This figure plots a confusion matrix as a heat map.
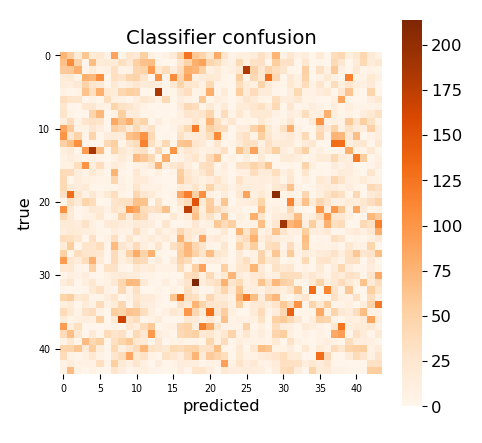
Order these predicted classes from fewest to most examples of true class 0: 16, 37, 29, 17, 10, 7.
10, 37, 16, 29, 7, 17
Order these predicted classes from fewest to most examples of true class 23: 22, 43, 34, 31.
22, 34, 31, 43
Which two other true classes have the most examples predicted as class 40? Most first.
14, 21
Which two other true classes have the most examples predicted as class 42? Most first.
36, 22
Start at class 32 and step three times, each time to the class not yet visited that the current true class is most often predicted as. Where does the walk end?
1
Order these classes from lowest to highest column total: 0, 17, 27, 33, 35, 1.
33, 35, 27, 1, 0, 17
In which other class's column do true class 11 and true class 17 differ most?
21
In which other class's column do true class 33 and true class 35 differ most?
31
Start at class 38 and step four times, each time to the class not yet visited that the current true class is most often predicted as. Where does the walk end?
29
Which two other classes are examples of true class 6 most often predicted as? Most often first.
38, 19
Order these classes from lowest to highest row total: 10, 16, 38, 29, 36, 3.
16, 29, 36, 38, 10, 3
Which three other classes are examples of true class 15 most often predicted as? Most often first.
3, 13, 28
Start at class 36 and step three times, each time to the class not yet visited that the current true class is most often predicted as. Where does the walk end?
13
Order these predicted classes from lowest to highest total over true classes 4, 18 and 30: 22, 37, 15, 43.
15, 22, 37, 43
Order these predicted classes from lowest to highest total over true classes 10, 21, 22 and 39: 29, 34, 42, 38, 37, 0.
34, 29, 38, 42, 37, 0
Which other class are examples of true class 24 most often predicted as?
43
